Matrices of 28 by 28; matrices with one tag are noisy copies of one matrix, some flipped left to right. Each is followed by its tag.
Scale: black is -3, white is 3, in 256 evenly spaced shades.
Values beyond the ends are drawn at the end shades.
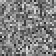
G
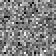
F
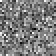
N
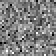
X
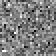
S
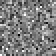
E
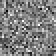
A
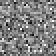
G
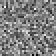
A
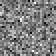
E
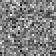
F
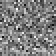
N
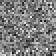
A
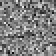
X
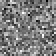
E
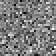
G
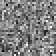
S
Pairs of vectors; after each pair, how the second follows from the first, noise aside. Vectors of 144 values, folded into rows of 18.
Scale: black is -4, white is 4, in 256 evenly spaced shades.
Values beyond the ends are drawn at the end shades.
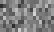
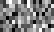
wrapped around, scaled up.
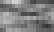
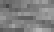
reversed, shrunk.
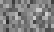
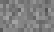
reversed, shrunk.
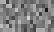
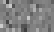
partly zeroed.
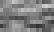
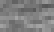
negated, shrunk.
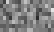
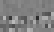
partly zeroed.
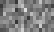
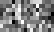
wrapped around, scaled up.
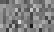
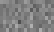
negated, shrunk.
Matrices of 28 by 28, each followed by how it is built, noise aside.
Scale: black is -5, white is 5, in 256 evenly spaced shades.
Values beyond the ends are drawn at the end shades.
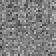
blocks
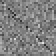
diagonal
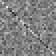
diagonal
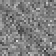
Toeplitz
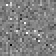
sparse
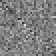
diagonal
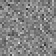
Toeplitz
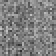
blocks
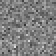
noise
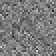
Toeplitz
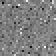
sparse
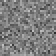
noise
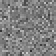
noise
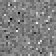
sparse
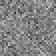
Toeplitz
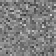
noise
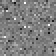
sparse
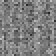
blocks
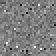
sparse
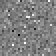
sparse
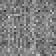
blocks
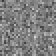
blocks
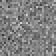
noise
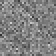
Toeplitz
